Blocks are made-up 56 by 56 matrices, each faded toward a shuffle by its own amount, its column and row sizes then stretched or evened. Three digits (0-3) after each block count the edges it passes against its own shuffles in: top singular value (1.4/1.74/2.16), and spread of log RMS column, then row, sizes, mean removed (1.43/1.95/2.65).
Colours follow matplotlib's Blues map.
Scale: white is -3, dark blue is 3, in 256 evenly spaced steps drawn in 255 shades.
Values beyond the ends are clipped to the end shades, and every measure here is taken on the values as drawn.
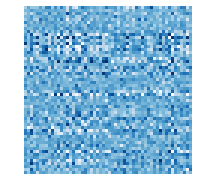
3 2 3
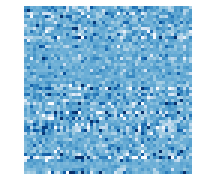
2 0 3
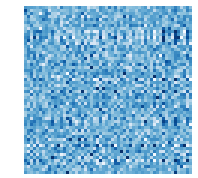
3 1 2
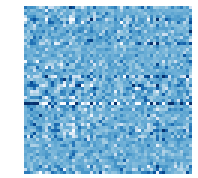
2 1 3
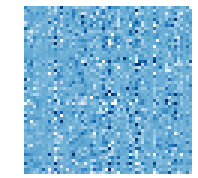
1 3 1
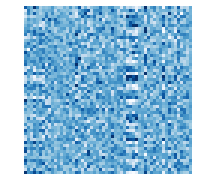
3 3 0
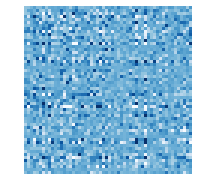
2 2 3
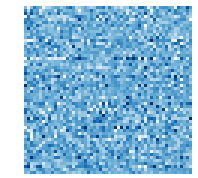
1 1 2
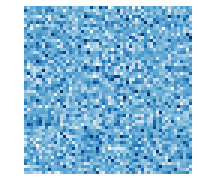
2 0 0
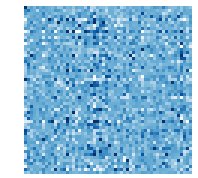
2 2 2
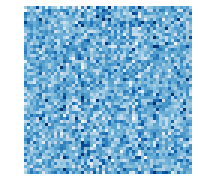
0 1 0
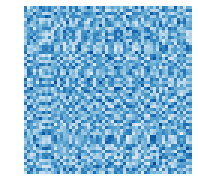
3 1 0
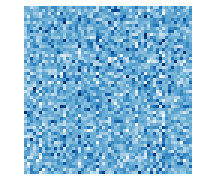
1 2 0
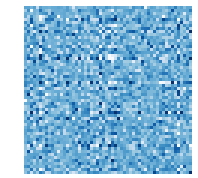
3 2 2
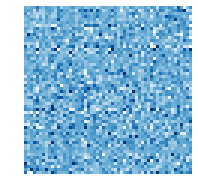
2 1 2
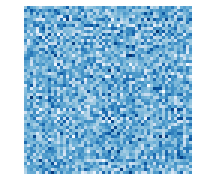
2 0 1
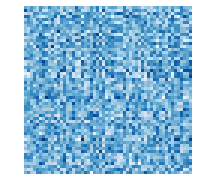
3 0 2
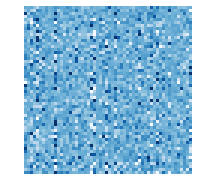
0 3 0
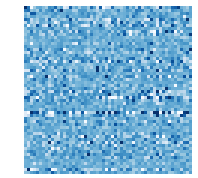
2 0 3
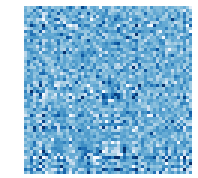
2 1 2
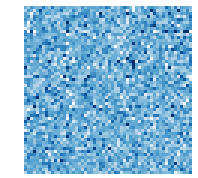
0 1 1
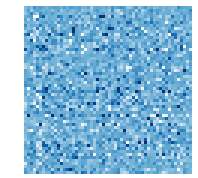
0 0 2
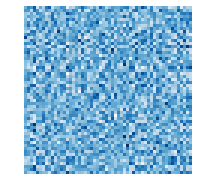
3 2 1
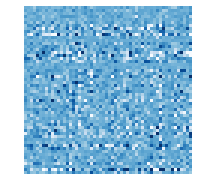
1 1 3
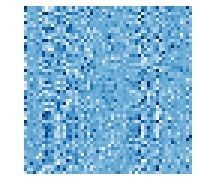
3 3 0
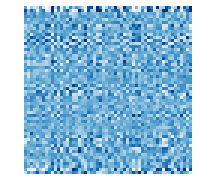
3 2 3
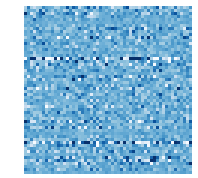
2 0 3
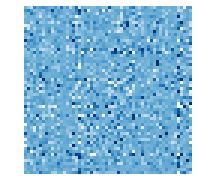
1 2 2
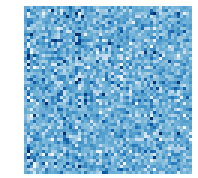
1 2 1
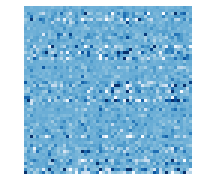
1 1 3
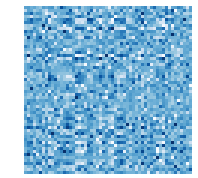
3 1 2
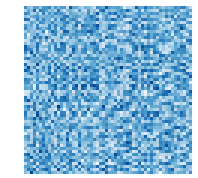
3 0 1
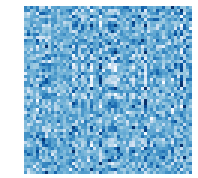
3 3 0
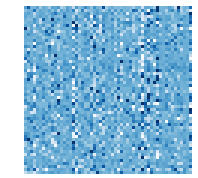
2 3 0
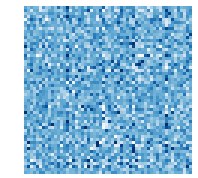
2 2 2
